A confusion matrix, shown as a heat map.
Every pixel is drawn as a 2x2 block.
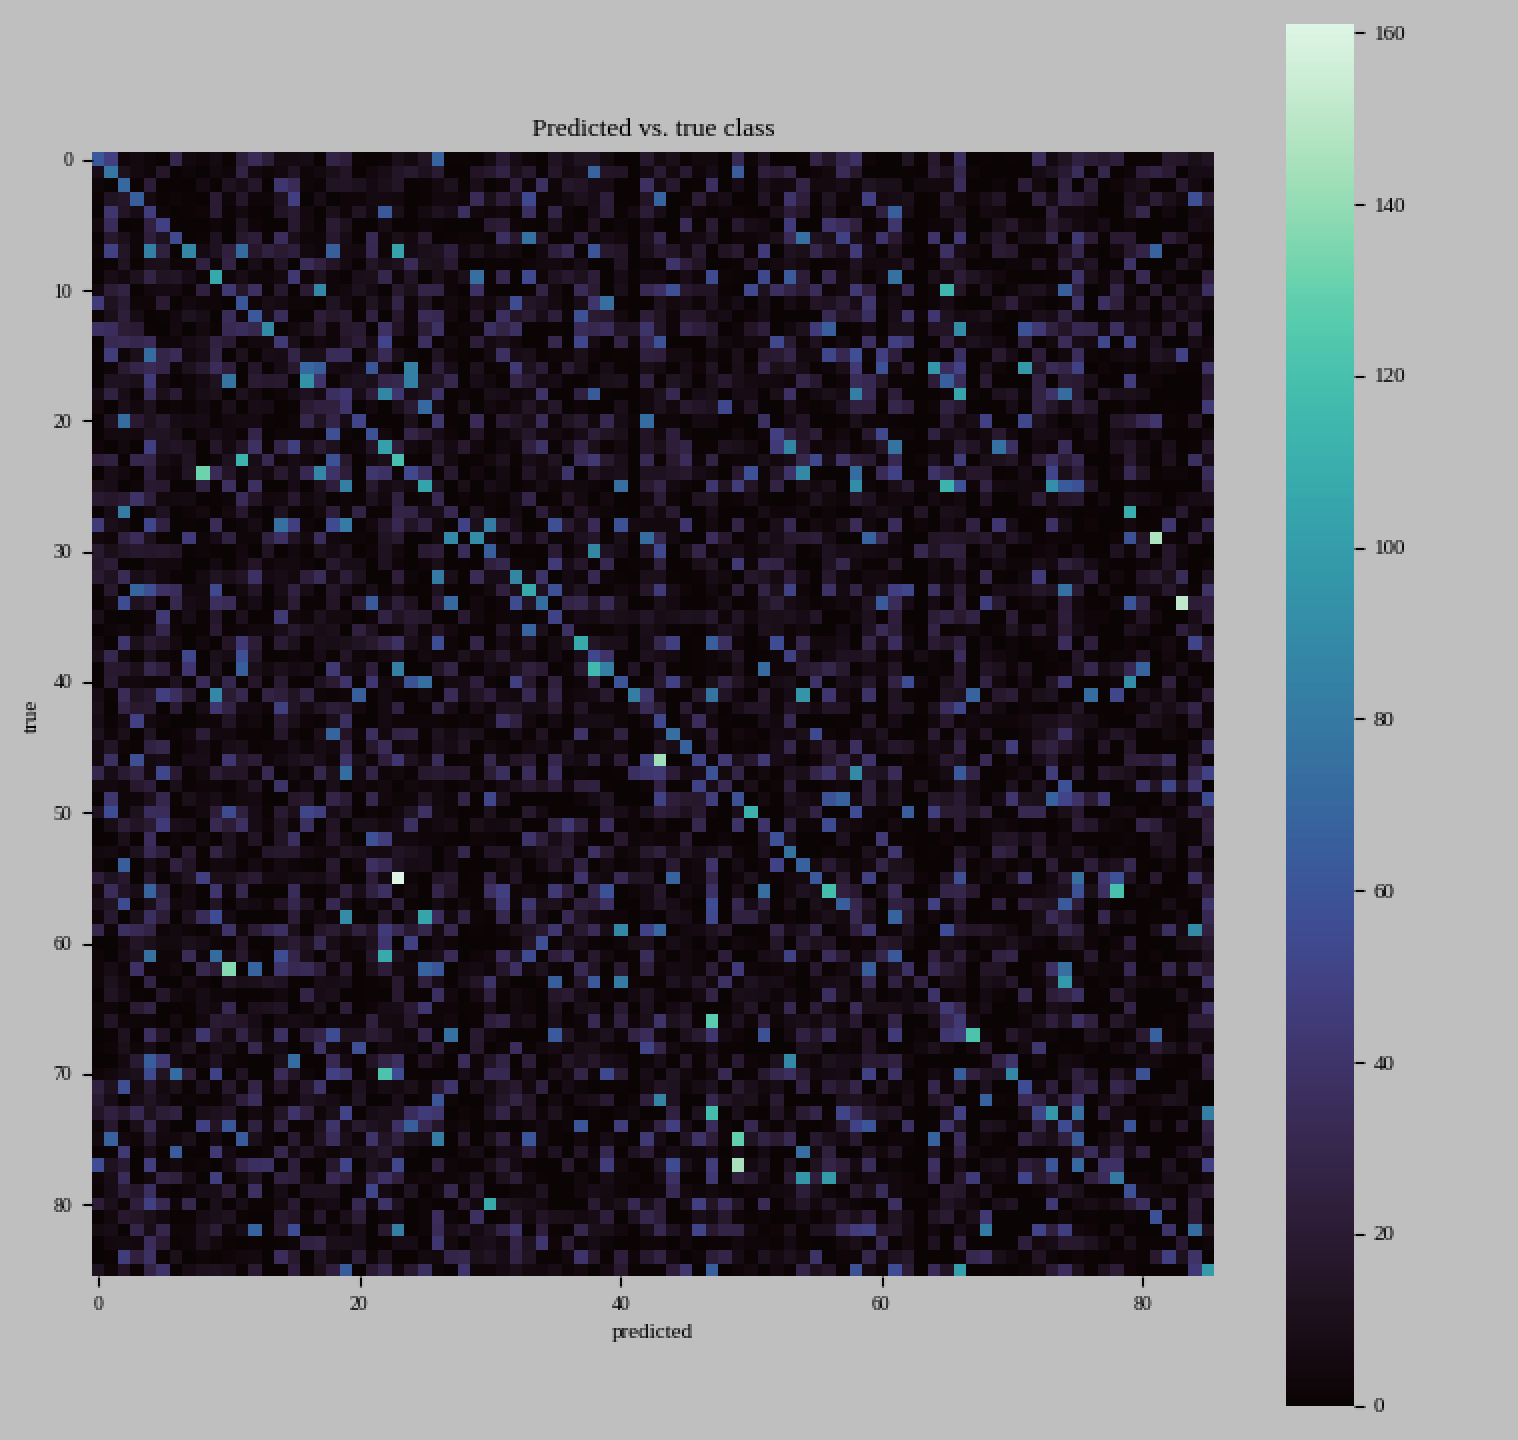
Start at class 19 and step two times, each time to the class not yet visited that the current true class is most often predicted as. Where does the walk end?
65
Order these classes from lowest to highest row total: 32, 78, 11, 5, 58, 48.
5, 48, 11, 32, 58, 78
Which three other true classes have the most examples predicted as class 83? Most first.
34, 15, 32
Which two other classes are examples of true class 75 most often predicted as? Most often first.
49, 26
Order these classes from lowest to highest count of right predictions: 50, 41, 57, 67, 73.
57, 41, 73, 50, 67
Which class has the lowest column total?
63
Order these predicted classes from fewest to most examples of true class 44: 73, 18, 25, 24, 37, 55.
25, 73, 24, 37, 55, 18
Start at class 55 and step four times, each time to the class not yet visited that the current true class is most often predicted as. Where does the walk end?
38
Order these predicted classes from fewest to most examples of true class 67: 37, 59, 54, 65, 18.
37, 59, 54, 65, 18
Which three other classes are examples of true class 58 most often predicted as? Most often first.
25, 19, 61
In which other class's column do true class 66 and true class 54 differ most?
47
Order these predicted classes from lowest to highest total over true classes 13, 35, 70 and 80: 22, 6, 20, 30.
20, 6, 30, 22
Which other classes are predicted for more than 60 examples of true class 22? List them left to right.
53, 61, 69
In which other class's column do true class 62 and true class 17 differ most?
24
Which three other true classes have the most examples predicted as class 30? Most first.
80, 28, 49
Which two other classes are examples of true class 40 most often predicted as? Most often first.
79, 25
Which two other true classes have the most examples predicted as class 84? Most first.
59, 82
